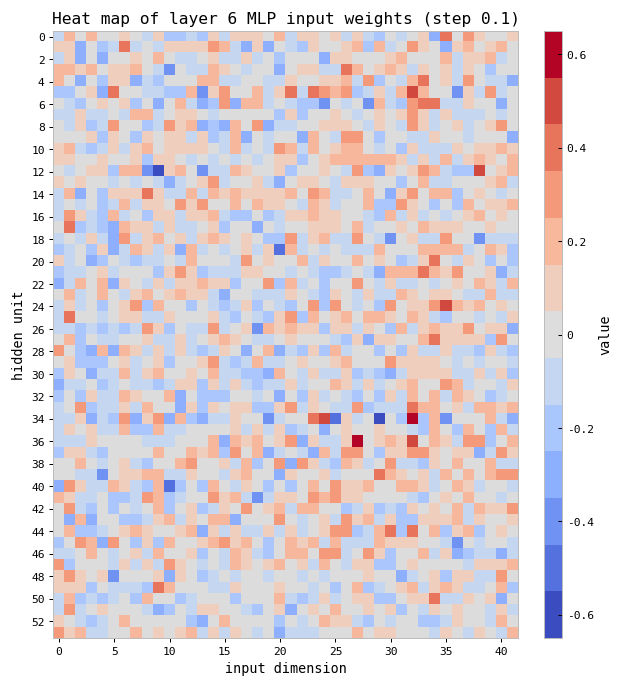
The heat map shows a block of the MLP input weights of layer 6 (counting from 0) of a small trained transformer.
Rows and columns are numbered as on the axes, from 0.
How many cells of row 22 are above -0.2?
37
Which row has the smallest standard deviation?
7
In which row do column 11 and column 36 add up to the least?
5
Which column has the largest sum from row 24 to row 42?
32
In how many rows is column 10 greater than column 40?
19
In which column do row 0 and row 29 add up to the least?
10
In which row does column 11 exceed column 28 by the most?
6
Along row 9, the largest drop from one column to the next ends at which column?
17
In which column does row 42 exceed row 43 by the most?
1
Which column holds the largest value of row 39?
29
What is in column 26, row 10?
0.2
